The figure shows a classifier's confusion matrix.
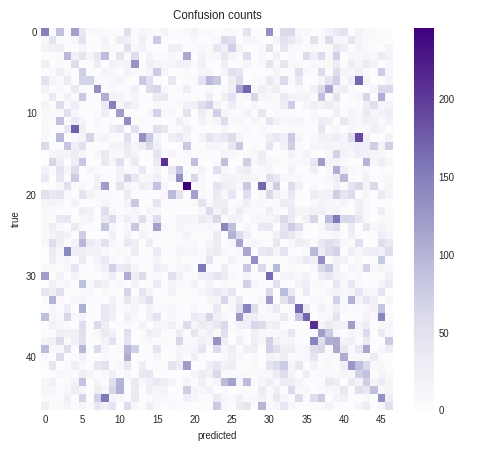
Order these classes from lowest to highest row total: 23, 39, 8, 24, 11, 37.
11, 37, 8, 24, 23, 39
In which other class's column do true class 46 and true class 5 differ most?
29
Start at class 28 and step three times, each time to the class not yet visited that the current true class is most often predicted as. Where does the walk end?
36
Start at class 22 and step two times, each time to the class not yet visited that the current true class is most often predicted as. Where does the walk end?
45
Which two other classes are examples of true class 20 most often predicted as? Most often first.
17, 39
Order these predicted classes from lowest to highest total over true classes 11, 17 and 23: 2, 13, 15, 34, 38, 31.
34, 31, 15, 13, 38, 2
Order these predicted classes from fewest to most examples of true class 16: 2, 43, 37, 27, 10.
2, 10, 27, 43, 37
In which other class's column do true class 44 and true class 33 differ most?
30
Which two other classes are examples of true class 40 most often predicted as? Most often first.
11, 2
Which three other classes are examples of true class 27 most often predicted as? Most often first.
3, 36, 39
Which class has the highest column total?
39
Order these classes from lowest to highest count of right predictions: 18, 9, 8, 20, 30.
8, 20, 18, 9, 30
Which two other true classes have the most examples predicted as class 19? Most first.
41, 3
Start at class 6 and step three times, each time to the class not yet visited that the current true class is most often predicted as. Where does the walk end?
25
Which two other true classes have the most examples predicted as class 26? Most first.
35, 7
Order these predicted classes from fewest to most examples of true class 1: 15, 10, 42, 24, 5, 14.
14, 42, 10, 5, 24, 15
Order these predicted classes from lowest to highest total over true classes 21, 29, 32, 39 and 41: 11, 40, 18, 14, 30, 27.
14, 18, 40, 27, 30, 11
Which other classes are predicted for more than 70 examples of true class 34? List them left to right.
5, 27, 45
